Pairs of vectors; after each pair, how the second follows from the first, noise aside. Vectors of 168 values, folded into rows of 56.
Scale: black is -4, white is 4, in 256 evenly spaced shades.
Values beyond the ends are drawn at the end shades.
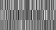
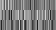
reversed, negated.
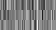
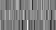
wrapped around, partly zeroed.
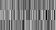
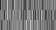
reversed, negated, partly zeroed.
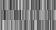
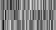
sign-scrambled.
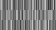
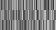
sign-scrambled.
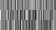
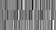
wrapped around, partly zeroed.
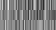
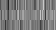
negated, partly zeroed.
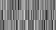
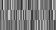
reversed, negated.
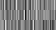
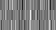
reversed, negated, partly zeroed.
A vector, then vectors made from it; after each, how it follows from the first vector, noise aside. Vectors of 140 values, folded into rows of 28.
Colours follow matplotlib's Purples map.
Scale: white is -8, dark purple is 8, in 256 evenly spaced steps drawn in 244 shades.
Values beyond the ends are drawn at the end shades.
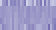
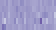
wrapped around, negated, partly zeroed.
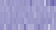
negated, partly zeroed.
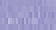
wrapped around, shrunk.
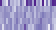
negated, scaled up.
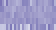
reversed.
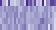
negated, scaled up.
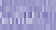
wrapped around.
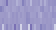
reversed, partly zeroed.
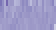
reversed, partly zeroed.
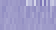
partly zeroed.
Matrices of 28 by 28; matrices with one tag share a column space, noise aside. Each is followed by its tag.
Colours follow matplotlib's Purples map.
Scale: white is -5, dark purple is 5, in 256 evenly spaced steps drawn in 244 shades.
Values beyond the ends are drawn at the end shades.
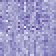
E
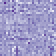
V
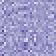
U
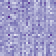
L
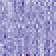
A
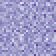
U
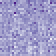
V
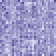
A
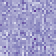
V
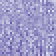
V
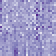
E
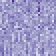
E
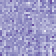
V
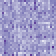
A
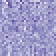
L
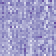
A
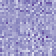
V
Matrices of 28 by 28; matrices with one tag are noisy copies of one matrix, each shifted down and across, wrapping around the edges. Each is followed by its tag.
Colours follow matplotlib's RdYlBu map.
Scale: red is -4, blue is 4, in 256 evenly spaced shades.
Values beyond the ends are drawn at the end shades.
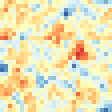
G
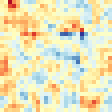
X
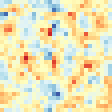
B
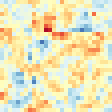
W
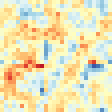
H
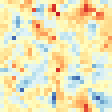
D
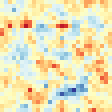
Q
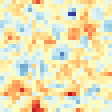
G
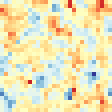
D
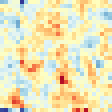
X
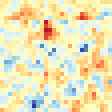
G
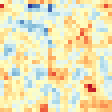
X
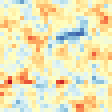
Q
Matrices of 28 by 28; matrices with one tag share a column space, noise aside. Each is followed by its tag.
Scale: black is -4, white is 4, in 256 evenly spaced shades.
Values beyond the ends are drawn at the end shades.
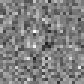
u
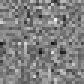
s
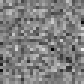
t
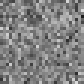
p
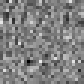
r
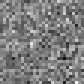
u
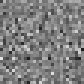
u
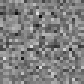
u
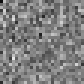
p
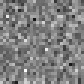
p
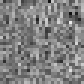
r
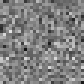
u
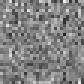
p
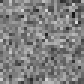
p
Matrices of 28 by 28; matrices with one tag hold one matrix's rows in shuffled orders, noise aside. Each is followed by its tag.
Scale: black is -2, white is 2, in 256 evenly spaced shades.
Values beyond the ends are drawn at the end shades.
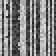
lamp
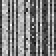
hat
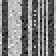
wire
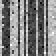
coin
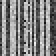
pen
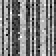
lamp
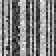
lamp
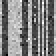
wire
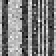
wire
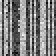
lamp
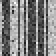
coin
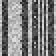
wire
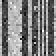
wire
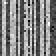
pen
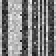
wire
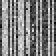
hat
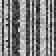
lamp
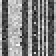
wire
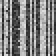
lamp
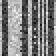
wire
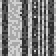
wire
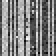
hat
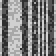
wire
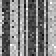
coin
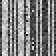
hat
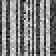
pen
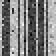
coin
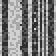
wire
